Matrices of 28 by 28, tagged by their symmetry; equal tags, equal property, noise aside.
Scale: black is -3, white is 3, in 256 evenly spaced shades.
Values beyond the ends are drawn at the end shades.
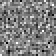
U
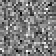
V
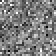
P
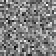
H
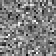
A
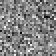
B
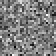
H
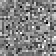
V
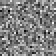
H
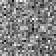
V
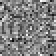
V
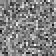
A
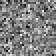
B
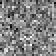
U
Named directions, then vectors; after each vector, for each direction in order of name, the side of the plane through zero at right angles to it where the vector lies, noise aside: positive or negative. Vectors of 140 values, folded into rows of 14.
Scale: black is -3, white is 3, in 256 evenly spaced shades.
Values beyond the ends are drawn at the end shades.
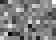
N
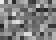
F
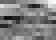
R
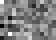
positive, negative, positive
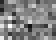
negative, positive, negative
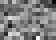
negative, negative, negative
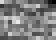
positive, negative, negative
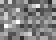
positive, positive, negative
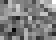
positive, positive, positive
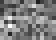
negative, positive, negative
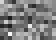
positive, negative, positive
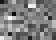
negative, positive, negative
